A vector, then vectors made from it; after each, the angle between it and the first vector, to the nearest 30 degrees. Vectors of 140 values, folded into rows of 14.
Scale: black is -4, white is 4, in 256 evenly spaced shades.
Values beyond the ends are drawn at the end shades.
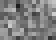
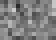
30 degrees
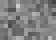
150 degrees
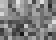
120 degrees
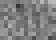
30 degrees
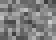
120 degrees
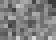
150 degrees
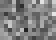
30 degrees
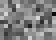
120 degrees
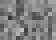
60 degrees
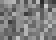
120 degrees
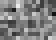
150 degrees
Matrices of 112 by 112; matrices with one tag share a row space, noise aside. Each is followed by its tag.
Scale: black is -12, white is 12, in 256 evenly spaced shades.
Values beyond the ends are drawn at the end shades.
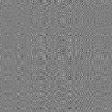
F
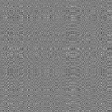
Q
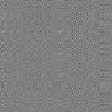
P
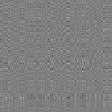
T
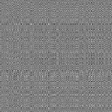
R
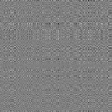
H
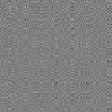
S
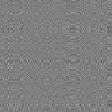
Q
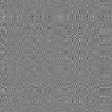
P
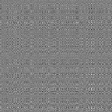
R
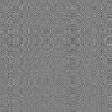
Q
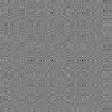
T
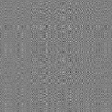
F
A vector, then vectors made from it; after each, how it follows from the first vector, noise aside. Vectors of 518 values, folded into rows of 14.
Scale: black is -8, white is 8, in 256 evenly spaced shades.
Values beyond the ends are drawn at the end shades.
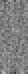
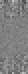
reversed, negated, partly zeroed.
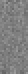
negated, shrunk.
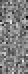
wrapped around, negated, scaled up.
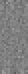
shrunk.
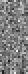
negated, scaled up.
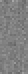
reversed, negated, shrunk.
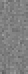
negated, shrunk.
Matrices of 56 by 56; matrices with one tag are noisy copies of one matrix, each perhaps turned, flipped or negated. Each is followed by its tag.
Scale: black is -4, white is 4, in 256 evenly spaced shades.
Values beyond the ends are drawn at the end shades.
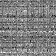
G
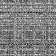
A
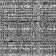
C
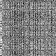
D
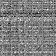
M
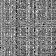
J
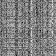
G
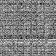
M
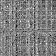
J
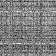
A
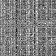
J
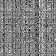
M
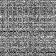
G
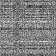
C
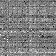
G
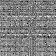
J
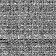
M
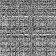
J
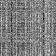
A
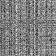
J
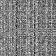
J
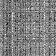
A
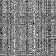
C
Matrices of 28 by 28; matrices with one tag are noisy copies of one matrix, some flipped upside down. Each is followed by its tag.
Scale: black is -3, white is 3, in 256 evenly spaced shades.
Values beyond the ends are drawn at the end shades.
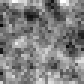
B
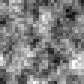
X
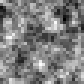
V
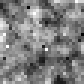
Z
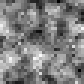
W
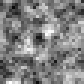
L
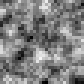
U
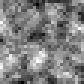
W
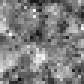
W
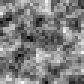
U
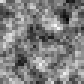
V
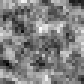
U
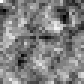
V
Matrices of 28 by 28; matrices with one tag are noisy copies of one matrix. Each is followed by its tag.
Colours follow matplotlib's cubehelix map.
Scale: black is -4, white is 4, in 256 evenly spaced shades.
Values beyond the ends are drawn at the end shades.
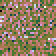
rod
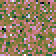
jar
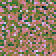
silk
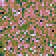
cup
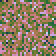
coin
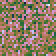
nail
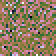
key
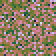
coin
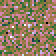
coin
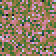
coin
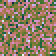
jar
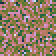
jar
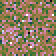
nail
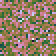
cup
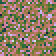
jar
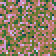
silk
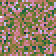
rod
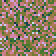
rod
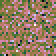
coin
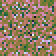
rod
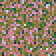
nail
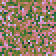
silk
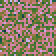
jar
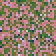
cup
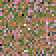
key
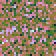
nail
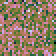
nail
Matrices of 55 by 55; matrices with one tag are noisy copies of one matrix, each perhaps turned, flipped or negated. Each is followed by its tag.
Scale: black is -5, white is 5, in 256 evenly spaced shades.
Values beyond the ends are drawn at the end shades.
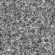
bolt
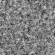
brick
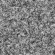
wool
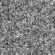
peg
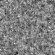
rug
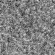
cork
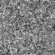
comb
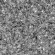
peg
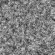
rug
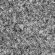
cork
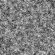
rug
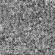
comb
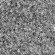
comb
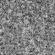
cork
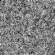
brick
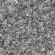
rug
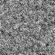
brick
